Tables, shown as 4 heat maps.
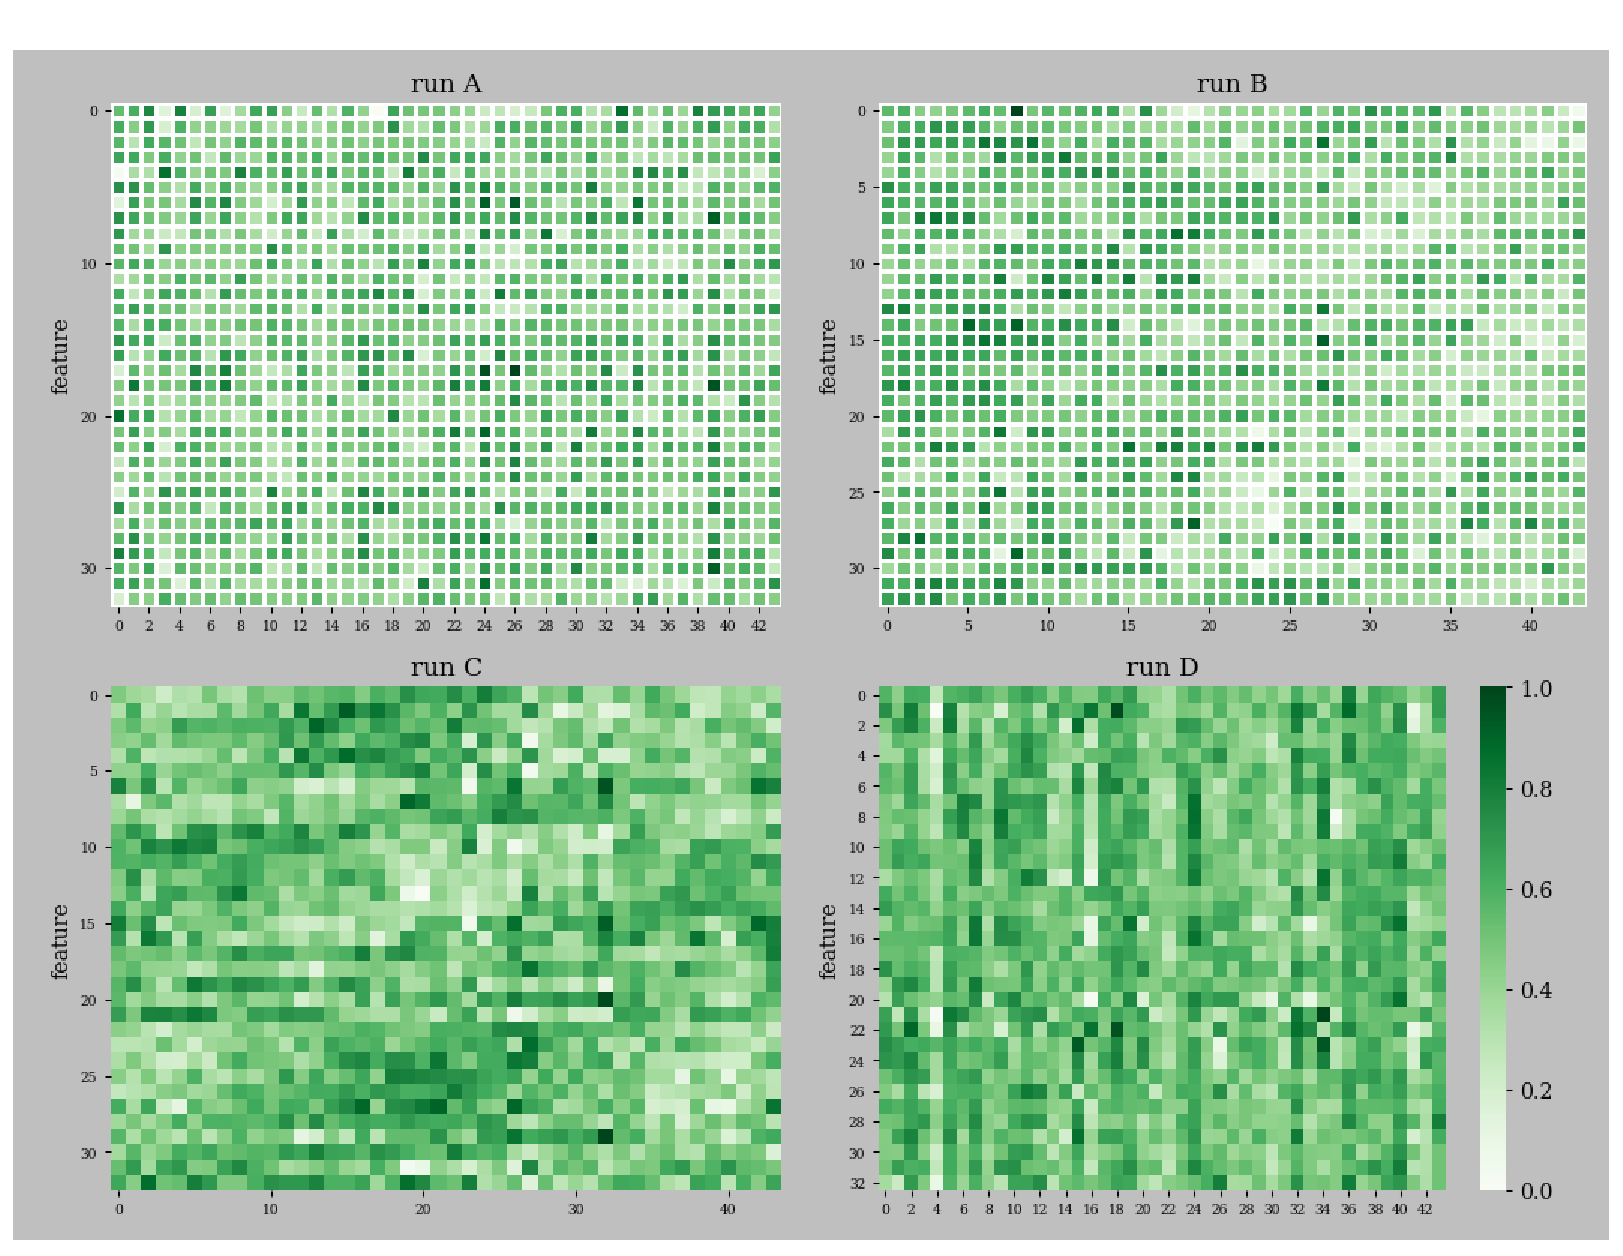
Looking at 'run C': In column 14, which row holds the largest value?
2
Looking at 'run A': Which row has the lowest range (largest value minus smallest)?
14
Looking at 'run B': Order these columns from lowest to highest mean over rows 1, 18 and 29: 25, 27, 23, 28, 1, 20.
20, 25, 23, 28, 1, 27
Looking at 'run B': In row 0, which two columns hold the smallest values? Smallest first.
43, 19
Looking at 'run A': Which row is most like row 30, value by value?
22
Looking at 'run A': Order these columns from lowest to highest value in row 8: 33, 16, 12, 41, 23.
16, 23, 33, 41, 12
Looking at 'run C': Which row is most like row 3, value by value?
5
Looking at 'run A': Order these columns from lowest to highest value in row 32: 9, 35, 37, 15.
15, 9, 37, 35
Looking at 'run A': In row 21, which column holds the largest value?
24
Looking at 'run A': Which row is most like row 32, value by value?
27
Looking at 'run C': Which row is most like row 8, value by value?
22
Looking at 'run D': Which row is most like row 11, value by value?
10
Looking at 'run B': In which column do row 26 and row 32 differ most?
24
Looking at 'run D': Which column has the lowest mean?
4
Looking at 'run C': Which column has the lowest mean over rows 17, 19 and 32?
27
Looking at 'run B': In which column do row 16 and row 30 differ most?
41
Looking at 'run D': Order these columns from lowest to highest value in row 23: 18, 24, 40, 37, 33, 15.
40, 33, 37, 24, 18, 15
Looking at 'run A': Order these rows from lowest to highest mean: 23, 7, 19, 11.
19, 11, 23, 7
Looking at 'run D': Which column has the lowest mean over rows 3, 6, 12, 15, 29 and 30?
16
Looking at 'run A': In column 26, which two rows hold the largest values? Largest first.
17, 6
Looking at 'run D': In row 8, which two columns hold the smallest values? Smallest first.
35, 13
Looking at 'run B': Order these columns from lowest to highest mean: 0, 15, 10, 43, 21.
43, 21, 15, 0, 10
